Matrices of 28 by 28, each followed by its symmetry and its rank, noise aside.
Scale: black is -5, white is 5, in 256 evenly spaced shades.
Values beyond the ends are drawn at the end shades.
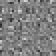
antisymmetric, rank four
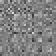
symmetric, rank four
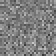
no symmetry, rank eight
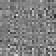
antisymmetric, rank four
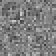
symmetric, rank six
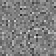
antisymmetric, rank eight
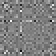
symmetric, rank four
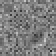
symmetric, rank six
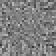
antisymmetric, rank eight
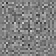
symmetric, rank four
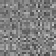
antisymmetric, rank four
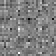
antisymmetric, rank four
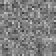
antisymmetric, rank eight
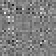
antisymmetric, rank four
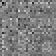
symmetric, rank four
